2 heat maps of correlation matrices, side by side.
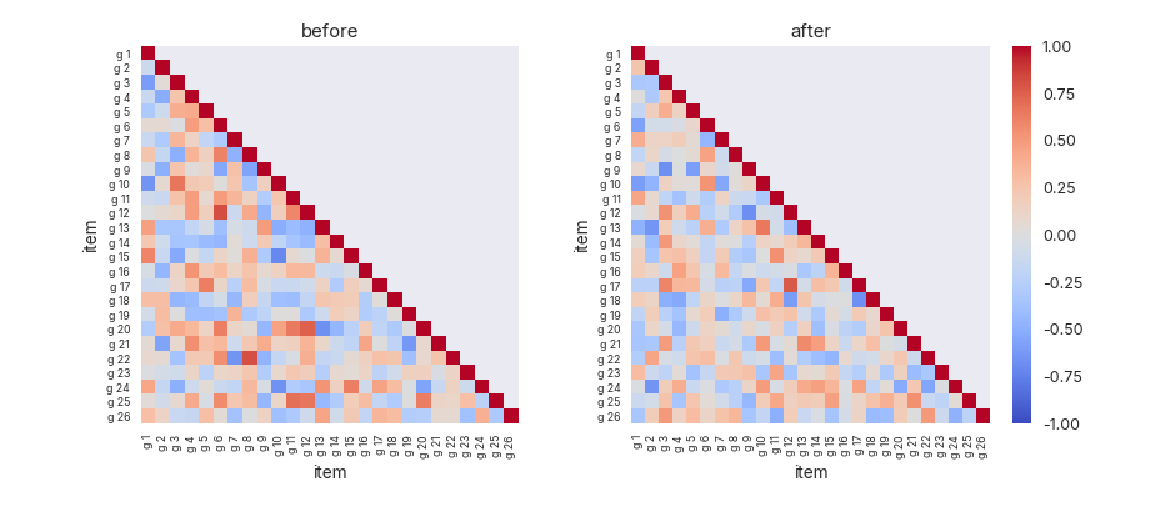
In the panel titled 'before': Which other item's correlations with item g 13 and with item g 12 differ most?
g 20
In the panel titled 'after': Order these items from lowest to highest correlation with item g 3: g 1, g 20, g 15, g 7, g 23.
g 1, g 23, g 20, g 7, g 15
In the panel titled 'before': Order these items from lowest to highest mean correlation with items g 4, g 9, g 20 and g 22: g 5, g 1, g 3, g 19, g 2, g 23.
g 19, g 2, g 1, g 23, g 3, g 5
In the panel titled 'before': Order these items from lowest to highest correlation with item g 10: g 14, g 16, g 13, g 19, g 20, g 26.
g 13, g 26, g 14, g 19, g 16, g 20
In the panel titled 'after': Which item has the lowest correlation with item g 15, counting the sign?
g 22
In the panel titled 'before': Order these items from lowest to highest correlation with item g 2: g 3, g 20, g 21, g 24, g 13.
g 21, g 13, g 24, g 3, g 20
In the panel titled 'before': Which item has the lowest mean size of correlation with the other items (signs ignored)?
g 23
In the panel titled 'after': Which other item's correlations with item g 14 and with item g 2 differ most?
g 24
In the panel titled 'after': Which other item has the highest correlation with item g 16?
g 4
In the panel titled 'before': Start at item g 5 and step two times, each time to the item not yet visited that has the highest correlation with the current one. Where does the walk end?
g 24
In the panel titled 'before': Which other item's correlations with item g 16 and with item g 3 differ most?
g 8
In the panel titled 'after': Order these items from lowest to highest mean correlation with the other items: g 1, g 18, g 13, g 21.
g 1, g 18, g 13, g 21
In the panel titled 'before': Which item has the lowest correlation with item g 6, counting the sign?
g 9
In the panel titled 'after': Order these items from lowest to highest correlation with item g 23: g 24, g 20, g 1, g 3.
g 3, g 24, g 20, g 1
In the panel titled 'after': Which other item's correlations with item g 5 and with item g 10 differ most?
g 13
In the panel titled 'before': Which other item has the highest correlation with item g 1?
g 15
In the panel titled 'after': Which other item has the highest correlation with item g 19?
g 25
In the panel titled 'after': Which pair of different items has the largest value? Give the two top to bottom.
g 12, g 17
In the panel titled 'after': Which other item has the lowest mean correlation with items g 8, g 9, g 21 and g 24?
g 2
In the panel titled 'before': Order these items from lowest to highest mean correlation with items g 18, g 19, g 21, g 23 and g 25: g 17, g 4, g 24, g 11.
g 17, g 24, g 4, g 11
